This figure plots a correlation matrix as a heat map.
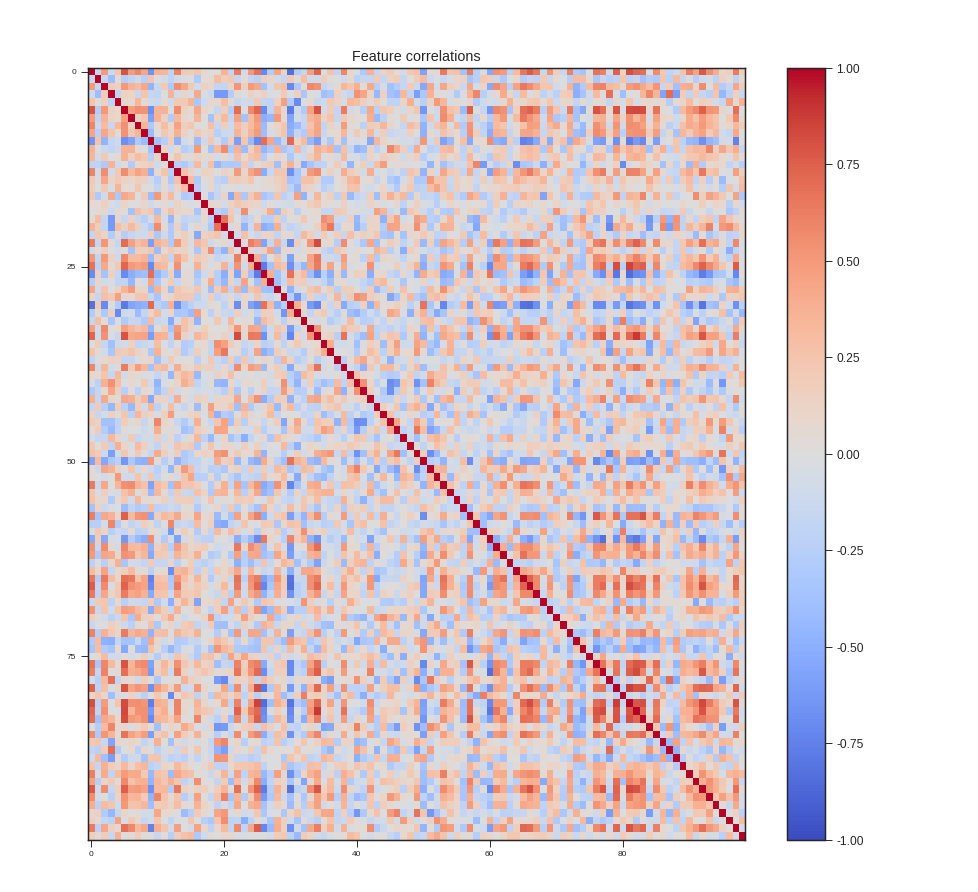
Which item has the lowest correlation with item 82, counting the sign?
60
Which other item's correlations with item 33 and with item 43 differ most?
65
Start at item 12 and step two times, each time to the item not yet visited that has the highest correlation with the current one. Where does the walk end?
3
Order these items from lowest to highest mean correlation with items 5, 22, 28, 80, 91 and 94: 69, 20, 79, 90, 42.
20, 42, 69, 90, 79
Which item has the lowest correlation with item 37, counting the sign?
45
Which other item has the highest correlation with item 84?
78
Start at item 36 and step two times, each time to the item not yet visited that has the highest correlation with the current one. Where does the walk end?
19
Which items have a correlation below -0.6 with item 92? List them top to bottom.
9, 26, 30, 60
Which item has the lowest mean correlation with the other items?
30
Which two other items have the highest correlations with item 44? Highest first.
70, 12
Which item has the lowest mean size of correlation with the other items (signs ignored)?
17
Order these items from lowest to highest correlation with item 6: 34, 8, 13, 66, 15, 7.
15, 7, 8, 13, 34, 66
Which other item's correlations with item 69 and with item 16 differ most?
31
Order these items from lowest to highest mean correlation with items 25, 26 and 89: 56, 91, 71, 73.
73, 56, 71, 91
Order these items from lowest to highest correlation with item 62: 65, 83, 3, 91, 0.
91, 3, 0, 83, 65
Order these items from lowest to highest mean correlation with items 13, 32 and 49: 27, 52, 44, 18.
52, 44, 27, 18
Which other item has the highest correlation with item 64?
80
